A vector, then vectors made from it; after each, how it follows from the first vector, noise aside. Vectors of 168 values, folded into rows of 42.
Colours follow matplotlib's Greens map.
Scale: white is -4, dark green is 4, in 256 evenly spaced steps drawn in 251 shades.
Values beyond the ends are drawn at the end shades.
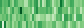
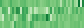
reversed, partly zeroed.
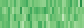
reversed, negated, shrunk.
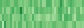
shrunk.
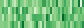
reversed.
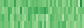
reversed, negated, shrunk.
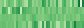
reversed, partly zeroed.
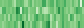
reversed, partly zeroed.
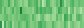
shrunk.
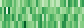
wrapped around.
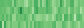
shrunk.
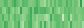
reversed, negated, shrunk.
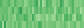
shrunk.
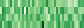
wrapped around.
